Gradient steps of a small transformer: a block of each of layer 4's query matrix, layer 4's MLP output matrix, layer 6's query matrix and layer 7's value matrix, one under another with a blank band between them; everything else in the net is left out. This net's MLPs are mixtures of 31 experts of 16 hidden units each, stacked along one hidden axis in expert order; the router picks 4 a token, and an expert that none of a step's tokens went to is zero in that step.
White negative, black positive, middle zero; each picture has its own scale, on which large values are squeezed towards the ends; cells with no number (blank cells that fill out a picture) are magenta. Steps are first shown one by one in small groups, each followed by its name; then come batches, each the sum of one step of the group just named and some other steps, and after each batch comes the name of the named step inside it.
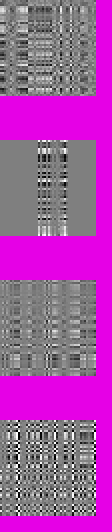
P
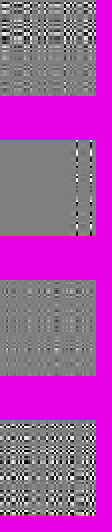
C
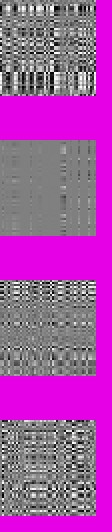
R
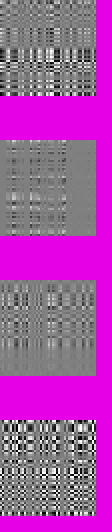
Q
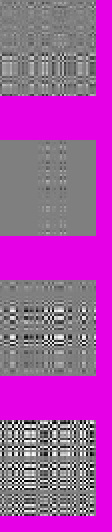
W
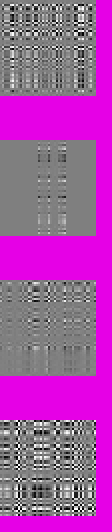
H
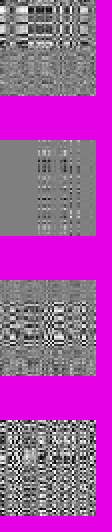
W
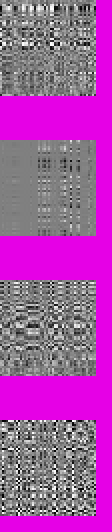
R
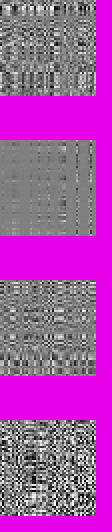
R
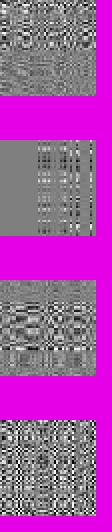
C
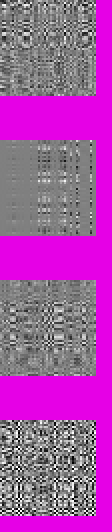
H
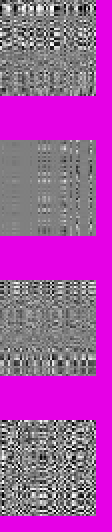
R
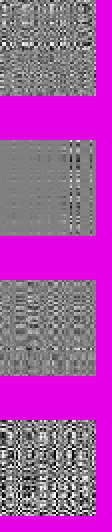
H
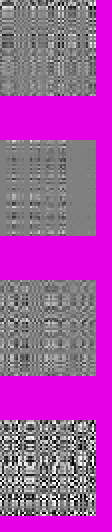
Q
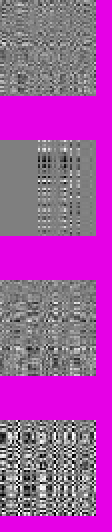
P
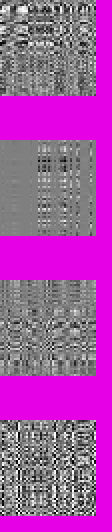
C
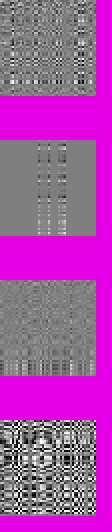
H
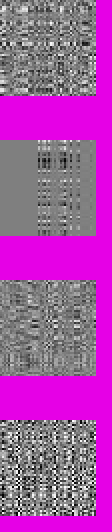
W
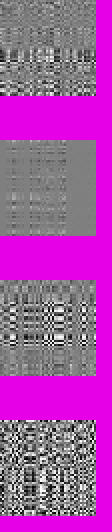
Q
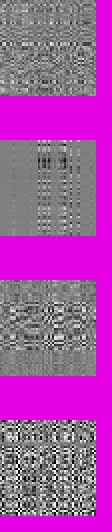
W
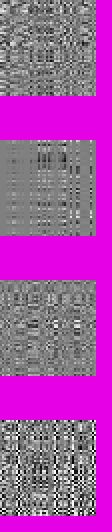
Q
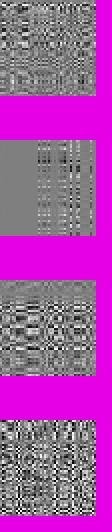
H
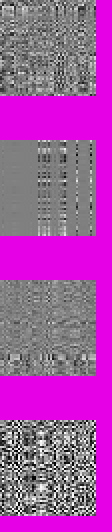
P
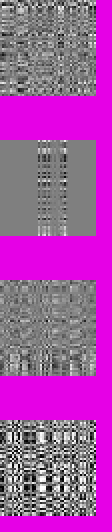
P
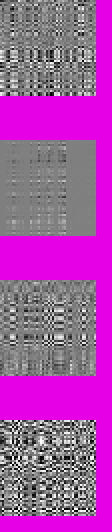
H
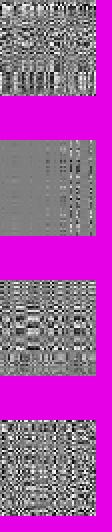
R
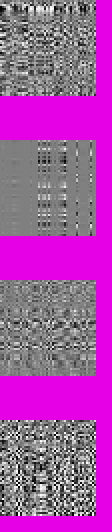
C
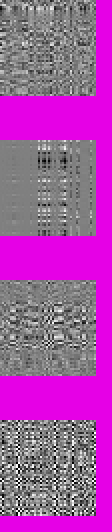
W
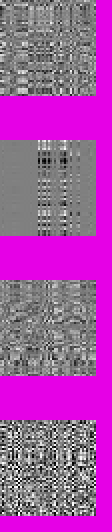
W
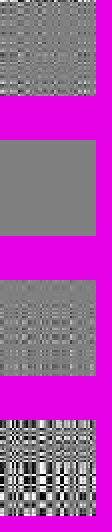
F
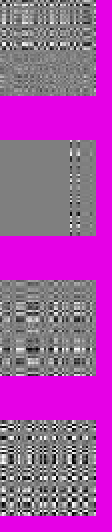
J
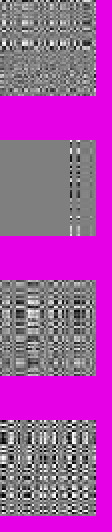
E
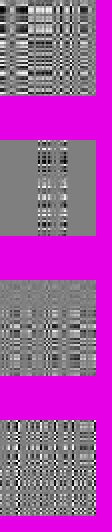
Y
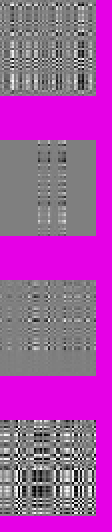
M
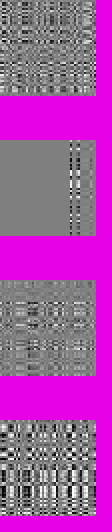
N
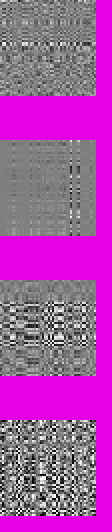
F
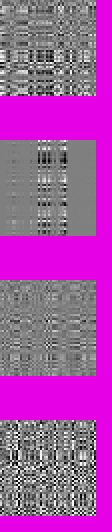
Y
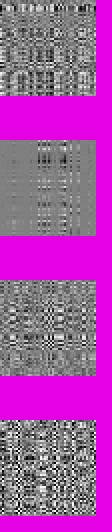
Y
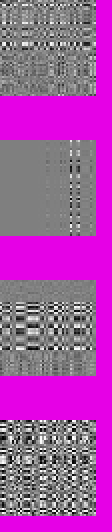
J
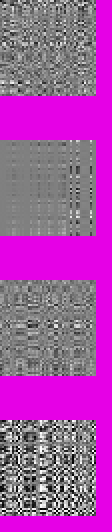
F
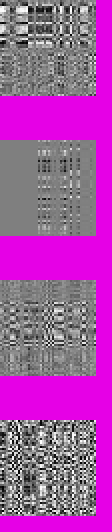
N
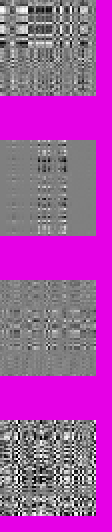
M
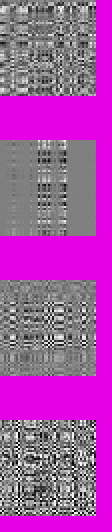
M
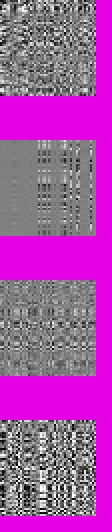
N
